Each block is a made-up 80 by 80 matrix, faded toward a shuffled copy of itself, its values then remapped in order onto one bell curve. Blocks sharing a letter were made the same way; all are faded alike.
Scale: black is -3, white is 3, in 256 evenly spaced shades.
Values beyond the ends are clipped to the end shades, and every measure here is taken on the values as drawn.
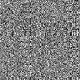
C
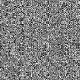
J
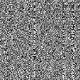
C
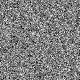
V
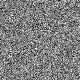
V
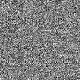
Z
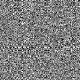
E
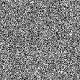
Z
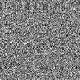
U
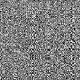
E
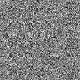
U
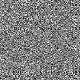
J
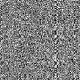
J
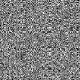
E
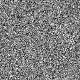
V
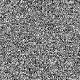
U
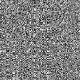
E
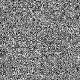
Z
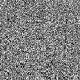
U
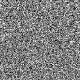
Z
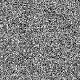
Z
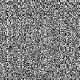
C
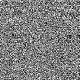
U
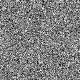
V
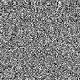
U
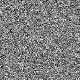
Z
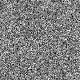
V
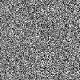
C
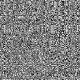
C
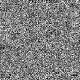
U
